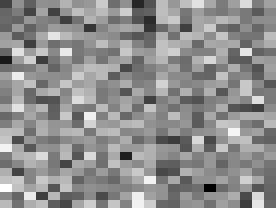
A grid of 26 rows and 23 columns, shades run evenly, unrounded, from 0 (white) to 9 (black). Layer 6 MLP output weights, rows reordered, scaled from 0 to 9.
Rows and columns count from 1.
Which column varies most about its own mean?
1
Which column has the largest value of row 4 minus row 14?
13
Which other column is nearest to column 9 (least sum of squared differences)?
23
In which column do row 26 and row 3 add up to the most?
6
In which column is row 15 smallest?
8
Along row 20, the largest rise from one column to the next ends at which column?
11
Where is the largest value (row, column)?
24, 18
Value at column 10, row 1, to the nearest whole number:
5
